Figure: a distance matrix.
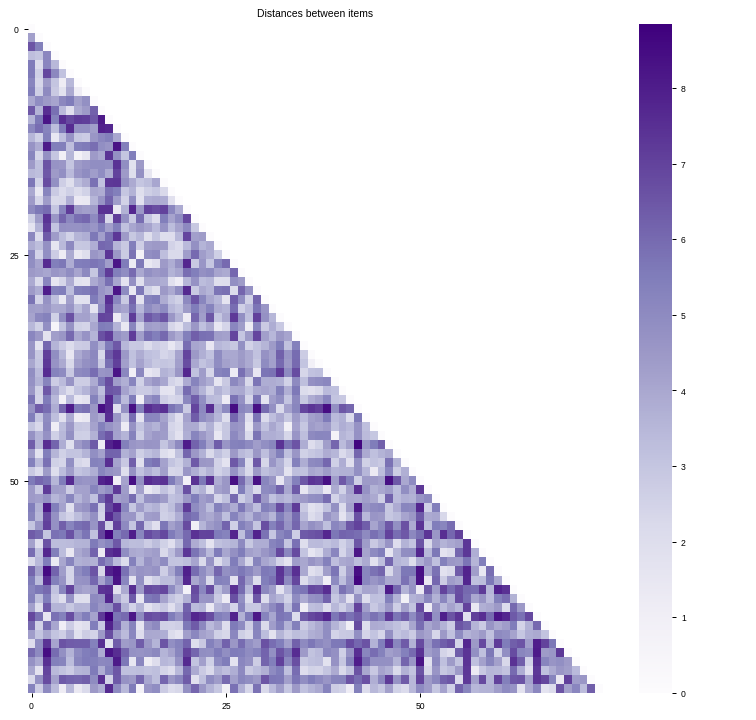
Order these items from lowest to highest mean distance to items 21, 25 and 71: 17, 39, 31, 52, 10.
17, 39, 52, 31, 10
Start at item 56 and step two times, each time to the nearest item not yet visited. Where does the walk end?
2
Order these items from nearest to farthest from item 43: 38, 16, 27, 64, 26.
64, 27, 16, 38, 26
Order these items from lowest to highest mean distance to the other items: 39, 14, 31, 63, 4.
14, 4, 39, 63, 31
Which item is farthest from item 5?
42
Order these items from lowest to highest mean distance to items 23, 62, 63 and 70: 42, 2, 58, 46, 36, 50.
36, 58, 50, 46, 42, 2
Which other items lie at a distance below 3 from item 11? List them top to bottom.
20, 32, 42, 50, 62
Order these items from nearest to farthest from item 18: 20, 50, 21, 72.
21, 72, 20, 50
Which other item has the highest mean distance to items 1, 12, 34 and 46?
10
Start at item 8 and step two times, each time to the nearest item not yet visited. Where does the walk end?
67
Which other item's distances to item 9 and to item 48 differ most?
46
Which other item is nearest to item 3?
33
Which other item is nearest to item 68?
72
